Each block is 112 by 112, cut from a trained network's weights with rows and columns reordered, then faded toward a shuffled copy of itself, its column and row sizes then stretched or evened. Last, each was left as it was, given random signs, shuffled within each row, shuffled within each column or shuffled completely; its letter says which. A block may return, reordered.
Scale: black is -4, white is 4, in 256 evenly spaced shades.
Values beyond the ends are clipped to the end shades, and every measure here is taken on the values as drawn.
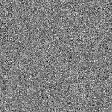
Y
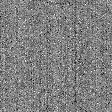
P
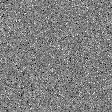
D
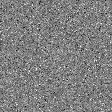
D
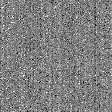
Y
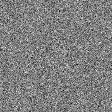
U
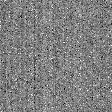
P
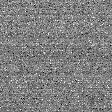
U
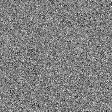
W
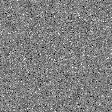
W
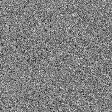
P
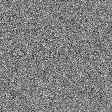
U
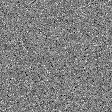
D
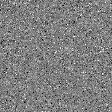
W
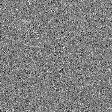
W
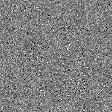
W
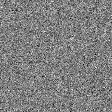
W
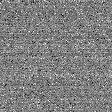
U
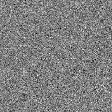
Y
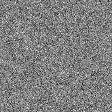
P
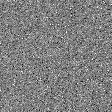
D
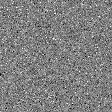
D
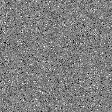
W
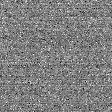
U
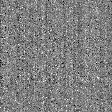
Y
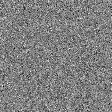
P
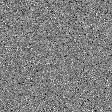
U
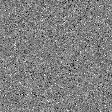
W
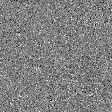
W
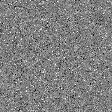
P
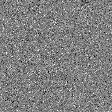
P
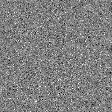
W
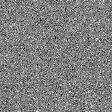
W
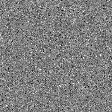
W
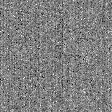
P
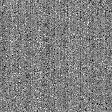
Y
